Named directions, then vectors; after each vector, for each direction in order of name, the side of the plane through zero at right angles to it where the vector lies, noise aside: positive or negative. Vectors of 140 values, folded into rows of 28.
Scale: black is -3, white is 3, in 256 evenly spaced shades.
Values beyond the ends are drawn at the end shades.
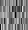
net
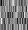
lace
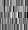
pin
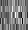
positive, negative, positive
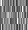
negative, positive, positive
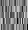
positive, negative, negative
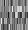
positive, negative, positive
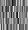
negative, negative, negative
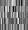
positive, positive, positive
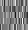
negative, positive, positive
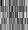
positive, positive, negative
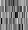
negative, positive, negative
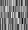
positive, positive, positive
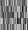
positive, negative, negative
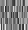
negative, negative, negative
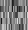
negative, positive, negative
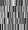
positive, positive, positive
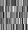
negative, negative, negative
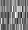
positive, negative, positive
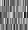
negative, negative, positive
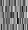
positive, negative, negative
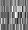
positive, negative, positive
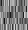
positive, positive, negative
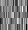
negative, positive, positive
